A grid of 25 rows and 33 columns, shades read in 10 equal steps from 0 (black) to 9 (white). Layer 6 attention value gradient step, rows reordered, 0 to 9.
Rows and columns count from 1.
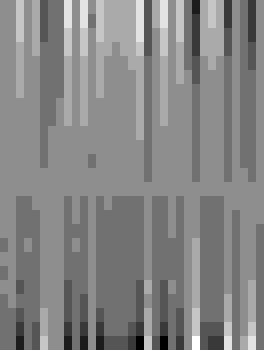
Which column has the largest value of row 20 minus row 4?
25
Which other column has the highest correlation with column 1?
22
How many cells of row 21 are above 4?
13
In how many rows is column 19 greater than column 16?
11
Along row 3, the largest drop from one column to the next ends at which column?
19
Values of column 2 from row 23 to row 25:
4 4 4
